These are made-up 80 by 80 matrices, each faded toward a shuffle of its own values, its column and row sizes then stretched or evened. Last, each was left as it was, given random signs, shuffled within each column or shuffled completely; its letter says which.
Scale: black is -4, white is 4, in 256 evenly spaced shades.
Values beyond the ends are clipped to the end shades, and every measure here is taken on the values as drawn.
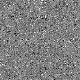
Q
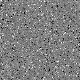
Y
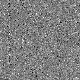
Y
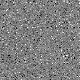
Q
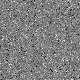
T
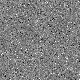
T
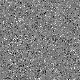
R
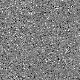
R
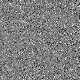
Q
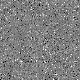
R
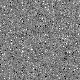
Y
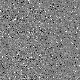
Q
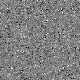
Q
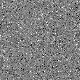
Y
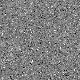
Y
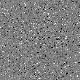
R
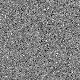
T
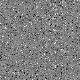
Y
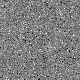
T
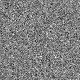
T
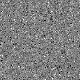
Q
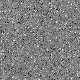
Y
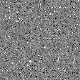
R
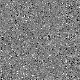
R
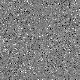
R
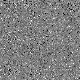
R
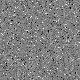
T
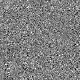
Q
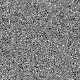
Y
